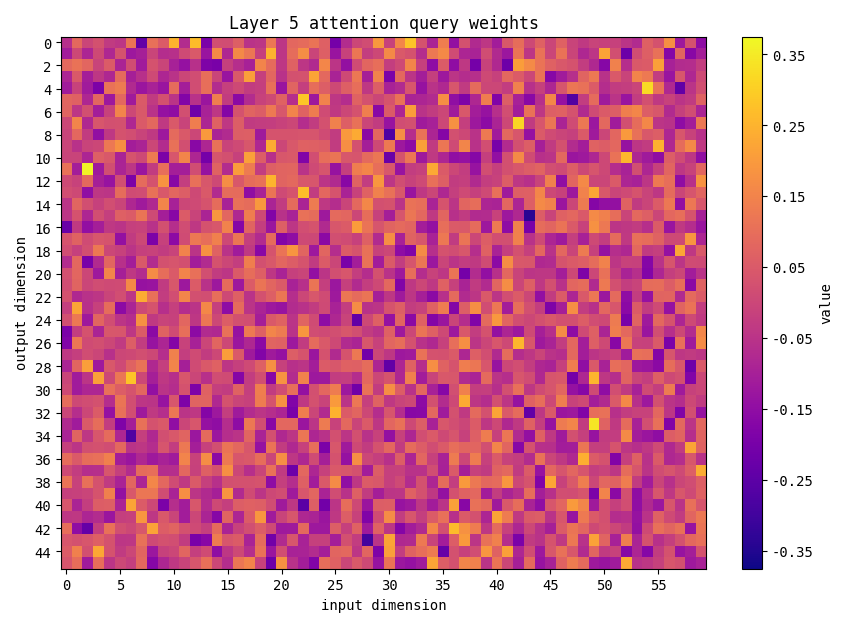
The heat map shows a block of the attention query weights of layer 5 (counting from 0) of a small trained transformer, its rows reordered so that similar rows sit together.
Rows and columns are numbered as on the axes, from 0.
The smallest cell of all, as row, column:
15, 43
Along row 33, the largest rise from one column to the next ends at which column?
49
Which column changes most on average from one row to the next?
30
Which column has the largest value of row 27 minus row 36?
10
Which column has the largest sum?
27
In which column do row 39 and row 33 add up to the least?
5
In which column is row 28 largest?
2
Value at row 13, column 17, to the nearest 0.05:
-0.15
